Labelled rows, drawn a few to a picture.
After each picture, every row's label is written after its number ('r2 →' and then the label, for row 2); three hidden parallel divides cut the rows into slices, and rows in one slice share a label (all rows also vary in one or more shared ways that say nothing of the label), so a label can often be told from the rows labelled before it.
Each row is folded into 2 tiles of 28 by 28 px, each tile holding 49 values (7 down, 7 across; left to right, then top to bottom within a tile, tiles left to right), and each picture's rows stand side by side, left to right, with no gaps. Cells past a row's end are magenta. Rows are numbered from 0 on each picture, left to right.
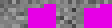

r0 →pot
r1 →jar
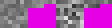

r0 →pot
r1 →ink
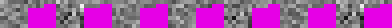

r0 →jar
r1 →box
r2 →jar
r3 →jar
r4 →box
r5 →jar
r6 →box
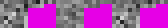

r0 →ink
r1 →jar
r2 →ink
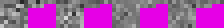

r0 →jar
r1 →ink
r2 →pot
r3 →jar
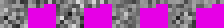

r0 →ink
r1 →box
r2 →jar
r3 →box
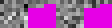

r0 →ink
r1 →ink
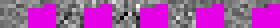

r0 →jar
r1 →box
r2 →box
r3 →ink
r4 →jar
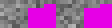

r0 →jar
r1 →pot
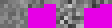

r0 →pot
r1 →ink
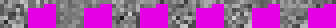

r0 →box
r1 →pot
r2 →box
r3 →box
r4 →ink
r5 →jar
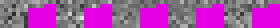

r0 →box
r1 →jar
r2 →jar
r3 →pot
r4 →jar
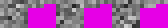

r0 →pot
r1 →pot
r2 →box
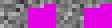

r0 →jar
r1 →jar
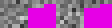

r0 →pot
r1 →ink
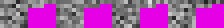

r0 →box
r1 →jar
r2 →box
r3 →ink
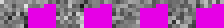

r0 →box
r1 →ink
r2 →jar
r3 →box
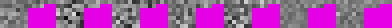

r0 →jar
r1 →box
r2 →ink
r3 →box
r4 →box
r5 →pot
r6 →pot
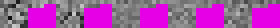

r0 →box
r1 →box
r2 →jar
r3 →pot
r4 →jar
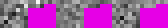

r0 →box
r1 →jar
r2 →box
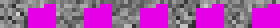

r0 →box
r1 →jar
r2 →pot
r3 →box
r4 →box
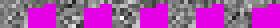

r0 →ink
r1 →box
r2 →ink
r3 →ink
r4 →box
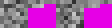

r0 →pot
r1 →box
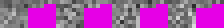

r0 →jar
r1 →pot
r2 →ink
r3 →ink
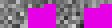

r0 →ink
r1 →box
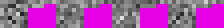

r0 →box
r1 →pot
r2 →ink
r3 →box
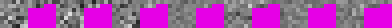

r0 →ink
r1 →ink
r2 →box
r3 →pot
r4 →pot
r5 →jar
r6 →pot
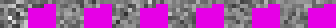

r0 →ink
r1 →jar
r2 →pot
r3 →pot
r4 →pot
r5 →pot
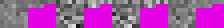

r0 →jar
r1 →box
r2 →box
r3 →pot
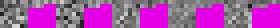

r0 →box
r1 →box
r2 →ink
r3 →pot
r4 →ink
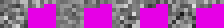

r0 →box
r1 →jar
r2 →ink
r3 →box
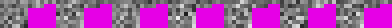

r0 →box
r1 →ink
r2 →ink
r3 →ink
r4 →ink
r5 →box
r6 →ink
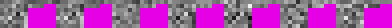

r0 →ink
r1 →ink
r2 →jar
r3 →box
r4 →box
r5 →box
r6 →ink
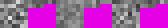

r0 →ink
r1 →pot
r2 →ink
